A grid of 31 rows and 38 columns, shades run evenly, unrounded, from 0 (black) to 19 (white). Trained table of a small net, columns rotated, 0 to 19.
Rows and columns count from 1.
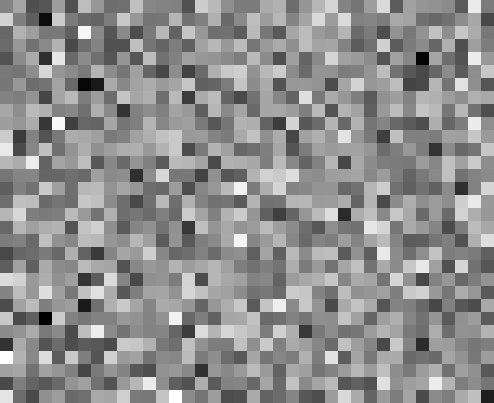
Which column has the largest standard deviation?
4
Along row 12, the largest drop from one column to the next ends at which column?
2
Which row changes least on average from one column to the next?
14
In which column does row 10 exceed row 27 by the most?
5
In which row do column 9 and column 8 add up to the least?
27
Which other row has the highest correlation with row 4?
1
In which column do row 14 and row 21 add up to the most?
23
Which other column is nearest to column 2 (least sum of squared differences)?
29
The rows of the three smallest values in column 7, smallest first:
7, 24, 22
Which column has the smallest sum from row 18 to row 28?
35
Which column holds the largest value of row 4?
30
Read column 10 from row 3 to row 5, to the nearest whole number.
10 6 11
